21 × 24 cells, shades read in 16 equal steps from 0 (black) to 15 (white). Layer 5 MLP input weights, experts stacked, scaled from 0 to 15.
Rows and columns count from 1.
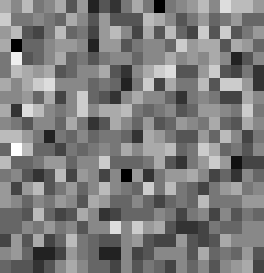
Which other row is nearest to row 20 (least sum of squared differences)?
21
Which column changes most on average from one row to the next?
2
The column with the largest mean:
19
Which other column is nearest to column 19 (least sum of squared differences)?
1
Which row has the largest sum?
9
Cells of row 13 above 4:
20
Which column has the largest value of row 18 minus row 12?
11
